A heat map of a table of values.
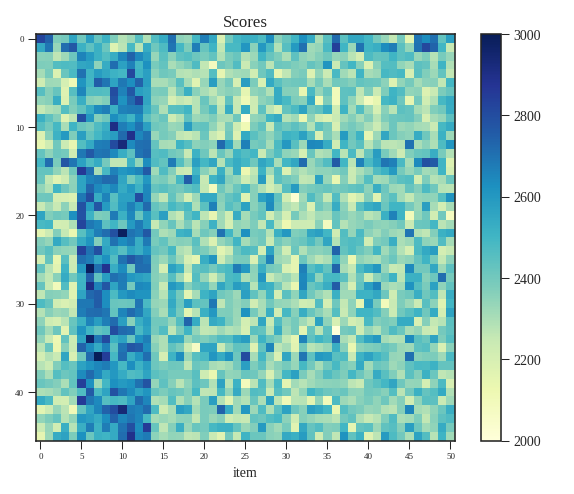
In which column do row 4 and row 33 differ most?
36
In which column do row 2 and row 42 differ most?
22
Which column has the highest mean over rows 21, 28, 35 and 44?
6
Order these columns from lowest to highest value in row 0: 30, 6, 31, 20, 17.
17, 30, 31, 6, 20
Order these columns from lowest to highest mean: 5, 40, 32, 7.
40, 32, 7, 5
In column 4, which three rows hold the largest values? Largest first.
1, 14, 20
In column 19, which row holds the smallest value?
35
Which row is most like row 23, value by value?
3
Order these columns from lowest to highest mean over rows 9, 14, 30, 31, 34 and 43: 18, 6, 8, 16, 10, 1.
18, 1, 16, 10, 8, 6
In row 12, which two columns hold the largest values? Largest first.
10, 9
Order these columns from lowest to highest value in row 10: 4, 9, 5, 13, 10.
5, 4, 13, 10, 9
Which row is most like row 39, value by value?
15
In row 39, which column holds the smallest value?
25
